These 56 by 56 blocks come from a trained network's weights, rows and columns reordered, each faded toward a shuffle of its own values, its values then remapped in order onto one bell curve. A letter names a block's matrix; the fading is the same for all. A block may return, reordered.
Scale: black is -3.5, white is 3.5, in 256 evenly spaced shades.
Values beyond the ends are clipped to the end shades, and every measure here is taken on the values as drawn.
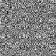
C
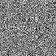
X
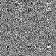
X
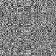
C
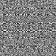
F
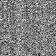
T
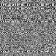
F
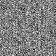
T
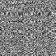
C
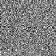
X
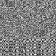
F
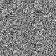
X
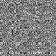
C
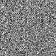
T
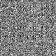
T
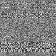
F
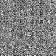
T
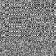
F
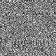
X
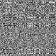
F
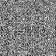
T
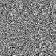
X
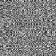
C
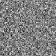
X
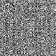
T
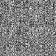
T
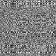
F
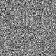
X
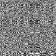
F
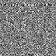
C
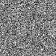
T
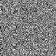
X
